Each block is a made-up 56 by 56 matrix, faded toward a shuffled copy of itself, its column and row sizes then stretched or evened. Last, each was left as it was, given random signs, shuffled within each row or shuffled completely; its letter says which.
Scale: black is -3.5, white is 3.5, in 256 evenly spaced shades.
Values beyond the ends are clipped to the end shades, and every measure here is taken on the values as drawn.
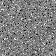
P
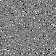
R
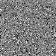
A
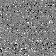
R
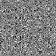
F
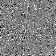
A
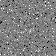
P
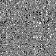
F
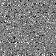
R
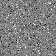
P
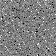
P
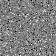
P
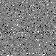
R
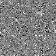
A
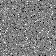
P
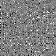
F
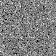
P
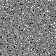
P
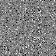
A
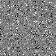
A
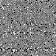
F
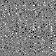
F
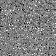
R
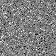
P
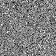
P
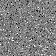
P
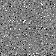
A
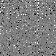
A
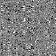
F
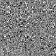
F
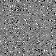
F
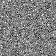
P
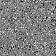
R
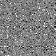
F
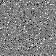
R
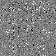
A
